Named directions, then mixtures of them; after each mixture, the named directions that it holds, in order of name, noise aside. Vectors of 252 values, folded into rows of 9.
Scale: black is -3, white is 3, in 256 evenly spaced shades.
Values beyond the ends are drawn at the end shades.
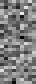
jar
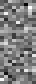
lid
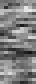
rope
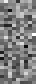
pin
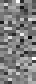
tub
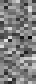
jar, lid, tub.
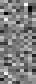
lid.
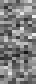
jar, pin, rope.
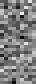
jar.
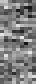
jar, lid, rope.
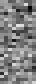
lid, pin, rope.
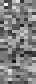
rope, tub.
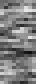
rope.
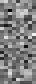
pin.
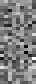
pin, tub.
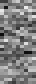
jar, rope, tub.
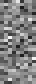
tub.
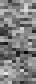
lid, rope.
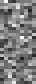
jar, lid, pin.
